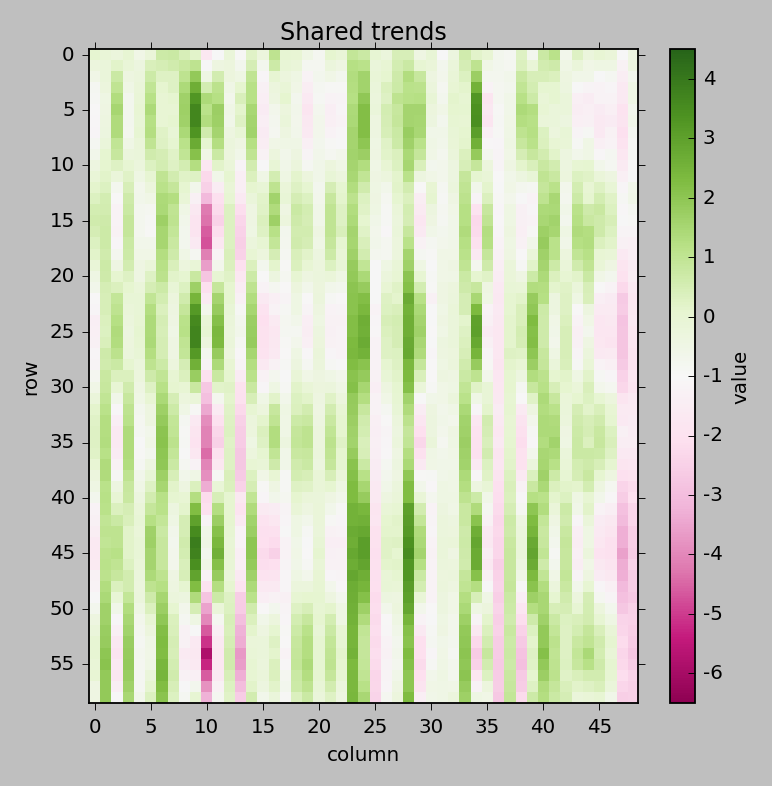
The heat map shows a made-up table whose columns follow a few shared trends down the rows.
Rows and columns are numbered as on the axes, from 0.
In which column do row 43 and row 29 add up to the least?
47
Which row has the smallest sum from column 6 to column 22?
54
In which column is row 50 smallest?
10
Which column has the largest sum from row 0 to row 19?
23
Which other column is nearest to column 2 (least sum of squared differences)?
29
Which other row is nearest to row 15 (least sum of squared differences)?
14
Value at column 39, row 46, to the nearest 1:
3
